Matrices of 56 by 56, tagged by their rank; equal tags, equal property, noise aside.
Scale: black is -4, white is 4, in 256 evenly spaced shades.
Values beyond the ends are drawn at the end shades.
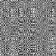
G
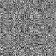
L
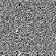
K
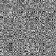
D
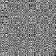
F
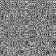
G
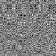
G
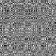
F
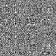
L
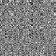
G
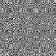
F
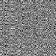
D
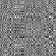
F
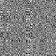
L
